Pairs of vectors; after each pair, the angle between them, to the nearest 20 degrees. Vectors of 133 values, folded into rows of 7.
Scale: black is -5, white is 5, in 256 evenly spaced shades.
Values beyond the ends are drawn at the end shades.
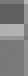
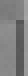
80 degrees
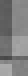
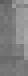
60 degrees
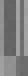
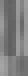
20 degrees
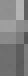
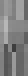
40 degrees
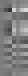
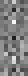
100 degrees
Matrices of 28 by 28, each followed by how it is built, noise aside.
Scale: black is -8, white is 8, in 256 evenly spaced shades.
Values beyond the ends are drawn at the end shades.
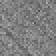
Toeplitz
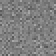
low rank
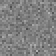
noise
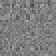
low rank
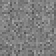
repeating columns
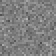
noise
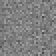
repeating rows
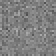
low rank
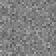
repeating rows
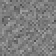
Hankel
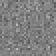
low rank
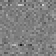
uneven rows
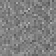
repeating rows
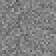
repeating rows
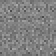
repeating columns
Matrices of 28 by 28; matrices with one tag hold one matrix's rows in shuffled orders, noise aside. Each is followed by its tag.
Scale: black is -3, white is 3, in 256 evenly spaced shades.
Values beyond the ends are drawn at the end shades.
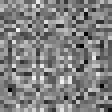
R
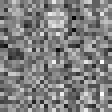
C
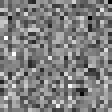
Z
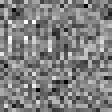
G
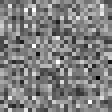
G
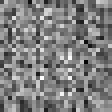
R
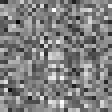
C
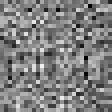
R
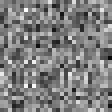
G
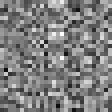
C
